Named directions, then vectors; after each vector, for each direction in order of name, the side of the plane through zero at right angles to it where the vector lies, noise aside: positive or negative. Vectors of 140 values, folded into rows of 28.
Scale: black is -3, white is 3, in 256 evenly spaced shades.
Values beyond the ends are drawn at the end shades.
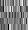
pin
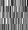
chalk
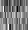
negative, negative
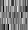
positive, positive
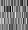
positive, negative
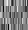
positive, positive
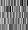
positive, negative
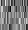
positive, negative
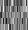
negative, negative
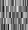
positive, positive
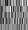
negative, positive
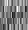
positive, positive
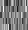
negative, negative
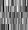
positive, positive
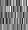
negative, positive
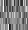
negative, negative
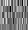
positive, negative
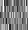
negative, negative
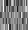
negative, negative
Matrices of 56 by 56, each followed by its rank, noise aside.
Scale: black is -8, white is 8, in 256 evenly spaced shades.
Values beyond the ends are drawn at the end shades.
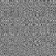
four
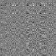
three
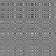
one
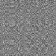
five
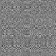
four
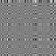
one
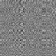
three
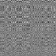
two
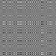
one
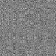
five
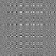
one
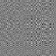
two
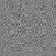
four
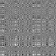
two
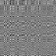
two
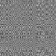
four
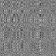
three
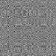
five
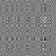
two
